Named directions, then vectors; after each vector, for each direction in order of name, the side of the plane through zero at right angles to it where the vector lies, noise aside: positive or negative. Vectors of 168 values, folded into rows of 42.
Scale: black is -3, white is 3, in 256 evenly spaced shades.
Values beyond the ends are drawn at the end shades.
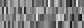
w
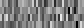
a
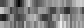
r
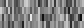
positive, positive, positive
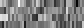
positive, negative, negative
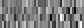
positive, positive, positive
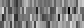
positive, positive, negative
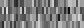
positive, positive, negative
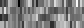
negative, positive, positive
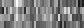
negative, negative, positive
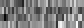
negative, positive, negative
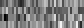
negative, positive, negative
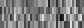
negative, negative, negative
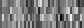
negative, negative, negative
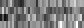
negative, positive, negative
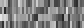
positive, negative, negative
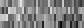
positive, negative, positive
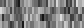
positive, positive, positive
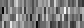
negative, negative, positive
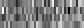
positive, positive, negative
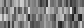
positive, negative, positive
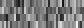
negative, positive, negative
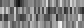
negative, positive, negative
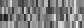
negative, positive, negative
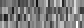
negative, positive, negative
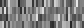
negative, positive, positive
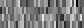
negative, negative, negative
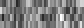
positive, positive, positive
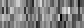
negative, negative, positive
